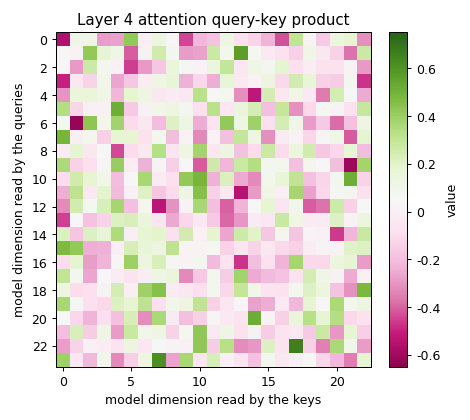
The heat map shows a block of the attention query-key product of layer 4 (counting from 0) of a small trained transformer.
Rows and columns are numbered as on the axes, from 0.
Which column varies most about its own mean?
0
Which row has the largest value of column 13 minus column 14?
17
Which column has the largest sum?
7
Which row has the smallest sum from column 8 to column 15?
13
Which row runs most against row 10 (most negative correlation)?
9
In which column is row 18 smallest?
21
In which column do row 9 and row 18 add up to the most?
22
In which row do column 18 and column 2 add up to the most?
1
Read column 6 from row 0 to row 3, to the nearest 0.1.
0 0 -0.3 0
